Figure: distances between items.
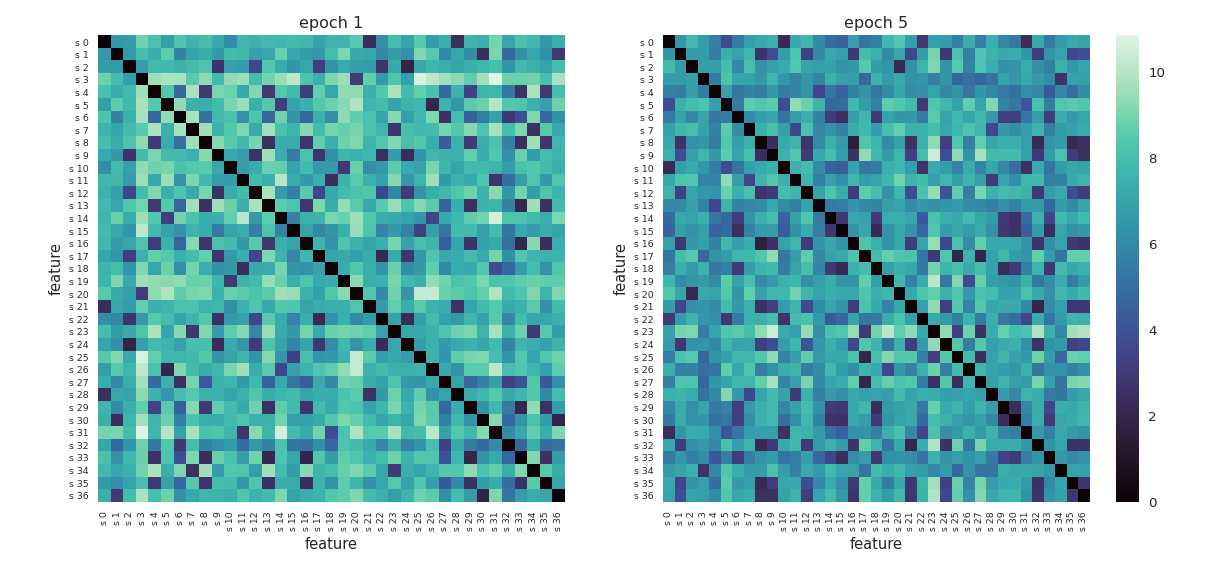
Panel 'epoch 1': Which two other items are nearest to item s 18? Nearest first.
s 11, s 31
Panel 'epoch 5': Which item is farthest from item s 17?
s 9
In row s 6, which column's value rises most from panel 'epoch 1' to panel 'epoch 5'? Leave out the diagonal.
s 27
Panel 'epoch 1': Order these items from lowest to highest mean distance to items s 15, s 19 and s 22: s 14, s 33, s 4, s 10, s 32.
s 10, s 32, s 14, s 33, s 4
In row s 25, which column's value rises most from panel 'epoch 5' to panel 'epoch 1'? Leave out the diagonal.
s 3
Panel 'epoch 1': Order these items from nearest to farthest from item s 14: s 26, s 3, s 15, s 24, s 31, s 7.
s 26, s 15, s 24, s 7, s 3, s 31
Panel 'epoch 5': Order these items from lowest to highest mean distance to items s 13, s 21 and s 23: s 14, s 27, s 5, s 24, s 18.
s 27, s 24, s 14, s 18, s 5
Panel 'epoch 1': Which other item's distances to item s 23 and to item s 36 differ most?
s 30
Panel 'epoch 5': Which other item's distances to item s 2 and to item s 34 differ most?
s 20
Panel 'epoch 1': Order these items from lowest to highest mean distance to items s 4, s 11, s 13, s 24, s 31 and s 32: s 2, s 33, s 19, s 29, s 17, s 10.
s 33, s 29, s 2, s 17, s 10, s 19
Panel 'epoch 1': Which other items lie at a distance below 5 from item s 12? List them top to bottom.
s 2, s 9, s 17, s 22, s 24
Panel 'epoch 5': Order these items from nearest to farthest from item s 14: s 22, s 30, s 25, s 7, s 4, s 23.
s 30, s 22, s 4, s 7, s 25, s 23
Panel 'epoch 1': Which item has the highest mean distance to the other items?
s 3
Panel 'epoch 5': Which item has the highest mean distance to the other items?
s 23
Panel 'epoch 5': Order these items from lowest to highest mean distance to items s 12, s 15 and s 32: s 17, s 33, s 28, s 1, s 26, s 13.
s 1, s 33, s 26, s 13, s 28, s 17
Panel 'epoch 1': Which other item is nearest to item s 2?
s 24
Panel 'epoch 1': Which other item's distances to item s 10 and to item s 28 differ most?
s 19
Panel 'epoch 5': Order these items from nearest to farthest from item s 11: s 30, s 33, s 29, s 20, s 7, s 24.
s 7, s 33, s 30, s 29, s 24, s 20
